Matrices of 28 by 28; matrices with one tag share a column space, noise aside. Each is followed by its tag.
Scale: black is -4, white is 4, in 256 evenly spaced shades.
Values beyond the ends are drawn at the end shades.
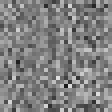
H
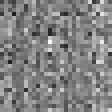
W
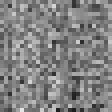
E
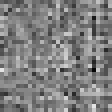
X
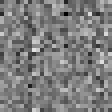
W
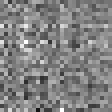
E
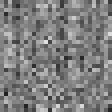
X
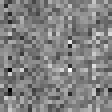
X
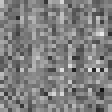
X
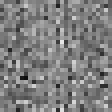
H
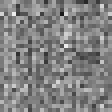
W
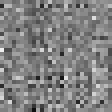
H
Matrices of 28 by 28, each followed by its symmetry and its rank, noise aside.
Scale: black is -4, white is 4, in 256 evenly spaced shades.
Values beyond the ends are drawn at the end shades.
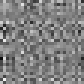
no symmetry, rank three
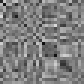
symmetric, rank three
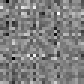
antisymmetric, rank four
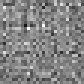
no symmetry, rank six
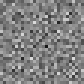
symmetric, rank six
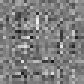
no symmetry, rank six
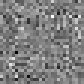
antisymmetric, rank six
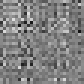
no symmetry, rank three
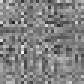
no symmetry, rank four
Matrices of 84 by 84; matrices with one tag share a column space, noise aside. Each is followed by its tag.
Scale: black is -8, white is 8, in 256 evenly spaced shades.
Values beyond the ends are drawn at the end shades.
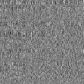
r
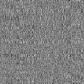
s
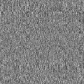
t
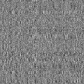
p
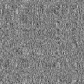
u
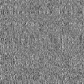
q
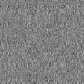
u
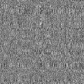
u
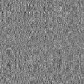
t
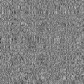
q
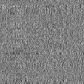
u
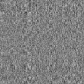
t
